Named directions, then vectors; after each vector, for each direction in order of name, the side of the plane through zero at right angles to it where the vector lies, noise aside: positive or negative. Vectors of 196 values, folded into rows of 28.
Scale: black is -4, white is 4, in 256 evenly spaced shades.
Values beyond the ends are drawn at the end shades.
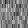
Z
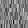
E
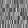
negative, negative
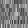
negative, negative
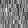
negative, positive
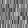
negative, negative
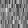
negative, positive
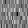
positive, positive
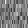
negative, negative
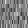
negative, negative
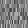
negative, negative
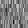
positive, negative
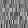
positive, positive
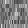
negative, negative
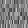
negative, negative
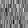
positive, negative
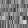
negative, negative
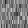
positive, positive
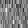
negative, positive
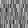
positive, negative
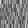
positive, negative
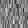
negative, positive
